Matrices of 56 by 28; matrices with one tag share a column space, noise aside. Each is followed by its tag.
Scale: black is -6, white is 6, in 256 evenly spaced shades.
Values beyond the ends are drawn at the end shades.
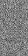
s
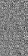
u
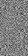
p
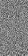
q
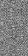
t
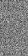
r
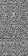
q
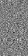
s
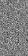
s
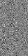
s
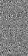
q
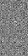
r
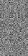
s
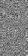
q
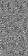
u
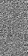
q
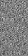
u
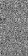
u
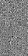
t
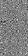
r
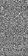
p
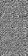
q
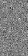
u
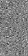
u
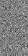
p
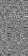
q
